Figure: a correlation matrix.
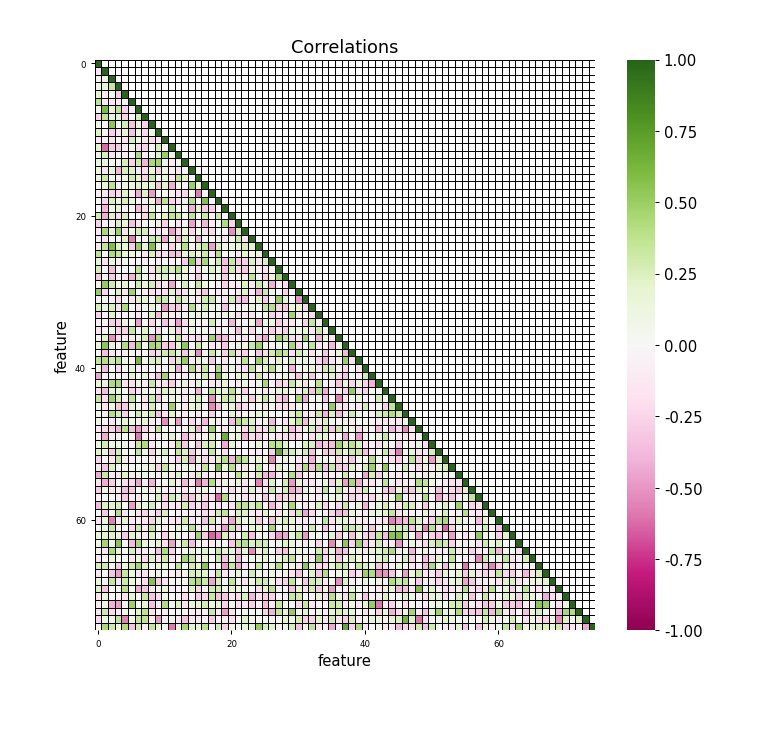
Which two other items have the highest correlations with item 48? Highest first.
69, 17
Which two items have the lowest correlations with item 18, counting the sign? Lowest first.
57, 62
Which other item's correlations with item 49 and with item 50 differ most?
19
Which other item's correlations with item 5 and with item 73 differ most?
58
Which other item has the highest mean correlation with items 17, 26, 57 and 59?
55
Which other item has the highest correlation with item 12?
10
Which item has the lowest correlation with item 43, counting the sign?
67
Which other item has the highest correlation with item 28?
27
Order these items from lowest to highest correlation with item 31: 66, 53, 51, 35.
35, 51, 53, 66
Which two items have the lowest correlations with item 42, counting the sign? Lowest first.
71, 67
